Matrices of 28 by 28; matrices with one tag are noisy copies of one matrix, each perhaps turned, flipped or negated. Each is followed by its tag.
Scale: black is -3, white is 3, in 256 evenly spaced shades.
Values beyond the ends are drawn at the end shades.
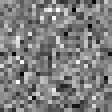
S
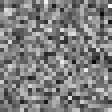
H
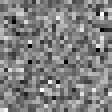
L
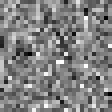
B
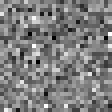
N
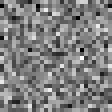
L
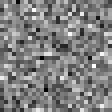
B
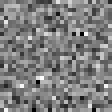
B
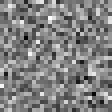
H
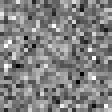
N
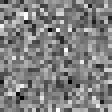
L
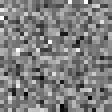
H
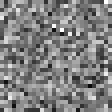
L
